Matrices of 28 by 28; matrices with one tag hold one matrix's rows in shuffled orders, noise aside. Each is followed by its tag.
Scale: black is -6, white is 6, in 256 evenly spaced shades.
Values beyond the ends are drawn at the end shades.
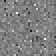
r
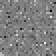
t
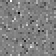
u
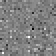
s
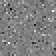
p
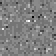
s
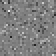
p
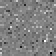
t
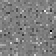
t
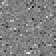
s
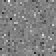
p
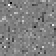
p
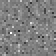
u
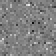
s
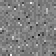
u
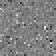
t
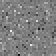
u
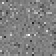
s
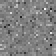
t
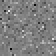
p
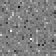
u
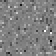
t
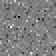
u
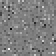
p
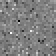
u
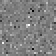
s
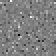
u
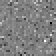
t
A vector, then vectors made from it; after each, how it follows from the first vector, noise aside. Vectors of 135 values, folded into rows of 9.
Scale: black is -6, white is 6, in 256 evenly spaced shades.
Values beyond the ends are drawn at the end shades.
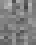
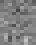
reversed, partly zeroed.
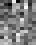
negated, scaled up.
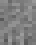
reversed, negated, shrunk.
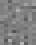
reversed, negated, partly zeroed.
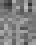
negated.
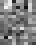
scaled up.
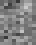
sign-scrambled.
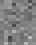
reversed, partly zeroed.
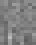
reversed, negated, shrunk.
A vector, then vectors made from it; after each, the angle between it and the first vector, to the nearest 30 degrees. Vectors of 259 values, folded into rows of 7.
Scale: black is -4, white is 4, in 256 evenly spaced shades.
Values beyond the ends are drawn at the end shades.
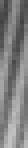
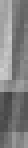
90 degrees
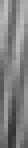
150 degrees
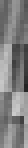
60 degrees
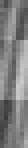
60 degrees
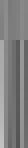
90 degrees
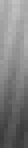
120 degrees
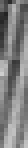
30 degrees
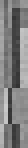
90 degrees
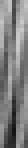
150 degrees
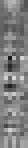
60 degrees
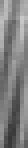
150 degrees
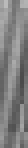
150 degrees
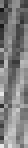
30 degrees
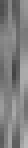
60 degrees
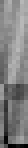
120 degrees
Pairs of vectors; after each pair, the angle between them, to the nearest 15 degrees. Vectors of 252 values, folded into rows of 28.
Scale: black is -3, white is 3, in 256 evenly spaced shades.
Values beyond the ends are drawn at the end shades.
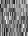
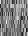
45 degrees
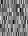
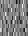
105 degrees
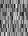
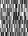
165 degrees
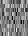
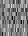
30 degrees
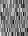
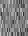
30 degrees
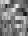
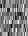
105 degrees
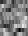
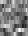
165 degrees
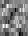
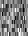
135 degrees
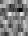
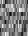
135 degrees
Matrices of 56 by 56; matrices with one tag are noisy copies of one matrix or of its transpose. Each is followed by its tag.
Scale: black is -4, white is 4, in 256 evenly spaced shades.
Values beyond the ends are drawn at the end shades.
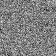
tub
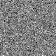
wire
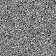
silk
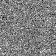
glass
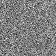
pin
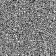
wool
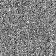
glass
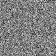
wire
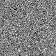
silk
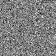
wire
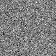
silk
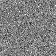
pin
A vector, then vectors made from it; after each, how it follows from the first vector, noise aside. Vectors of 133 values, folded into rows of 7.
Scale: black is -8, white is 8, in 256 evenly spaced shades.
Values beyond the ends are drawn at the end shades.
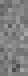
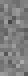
wrapped around.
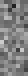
reversed, scaled up.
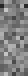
wrapped around, scaled up.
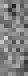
reversed, scaled up.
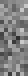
wrapped around, scaled up.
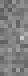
wrapped around, negated.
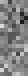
wrapped around, scaled up.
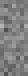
wrapped around, negated.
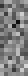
wrapped around, scaled up.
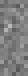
wrapped around, negated.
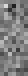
reversed, scaled up.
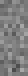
copied.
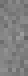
wrapped around, negated, shrunk.
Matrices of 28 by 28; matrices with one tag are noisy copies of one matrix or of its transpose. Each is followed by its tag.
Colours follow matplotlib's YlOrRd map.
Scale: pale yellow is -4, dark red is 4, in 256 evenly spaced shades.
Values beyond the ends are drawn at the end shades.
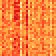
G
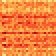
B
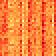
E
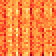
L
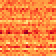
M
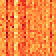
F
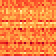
E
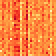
G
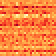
F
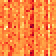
M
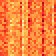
E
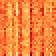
L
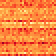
E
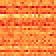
F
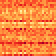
E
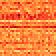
G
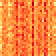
B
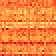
E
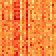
G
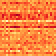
G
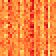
M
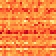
M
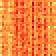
B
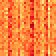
M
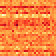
F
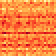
B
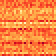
E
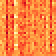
F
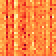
F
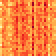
B
